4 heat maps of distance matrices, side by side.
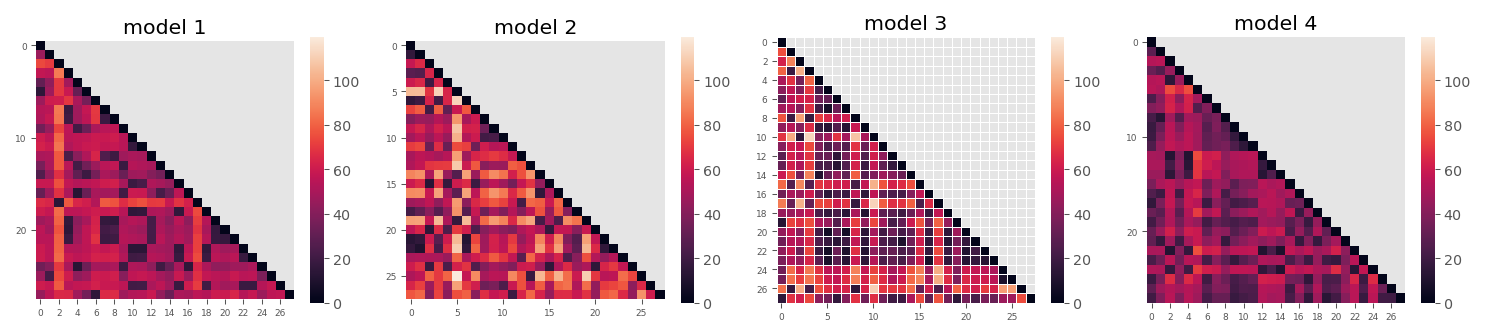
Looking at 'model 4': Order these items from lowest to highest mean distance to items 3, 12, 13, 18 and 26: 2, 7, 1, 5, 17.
2, 1, 17, 7, 5
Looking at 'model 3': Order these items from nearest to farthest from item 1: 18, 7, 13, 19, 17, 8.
8, 17, 18, 7, 13, 19
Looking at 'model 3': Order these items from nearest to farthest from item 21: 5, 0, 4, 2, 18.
18, 5, 4, 0, 2
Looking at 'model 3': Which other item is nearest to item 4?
14
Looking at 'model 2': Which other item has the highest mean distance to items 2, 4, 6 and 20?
5
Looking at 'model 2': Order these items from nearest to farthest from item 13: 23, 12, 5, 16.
12, 23, 16, 5
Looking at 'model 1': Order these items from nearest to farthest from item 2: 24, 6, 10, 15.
6, 24, 15, 10
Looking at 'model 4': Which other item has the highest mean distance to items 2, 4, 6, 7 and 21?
5
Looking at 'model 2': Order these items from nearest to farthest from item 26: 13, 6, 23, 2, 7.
2, 13, 7, 6, 23
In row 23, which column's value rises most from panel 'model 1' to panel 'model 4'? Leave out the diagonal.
22
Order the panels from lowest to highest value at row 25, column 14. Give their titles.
model 1, model 4, model 3, model 2
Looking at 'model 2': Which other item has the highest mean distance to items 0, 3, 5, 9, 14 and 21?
25
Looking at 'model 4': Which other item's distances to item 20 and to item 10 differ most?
11
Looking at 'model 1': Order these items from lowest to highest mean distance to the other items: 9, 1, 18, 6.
9, 18, 1, 6
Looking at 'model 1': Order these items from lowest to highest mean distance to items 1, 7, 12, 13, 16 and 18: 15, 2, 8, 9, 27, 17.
9, 8, 15, 27, 17, 2
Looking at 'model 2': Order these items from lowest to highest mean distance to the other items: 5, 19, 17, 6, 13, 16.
6, 17, 13, 16, 19, 5
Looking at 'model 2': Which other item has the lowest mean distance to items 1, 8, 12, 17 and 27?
18
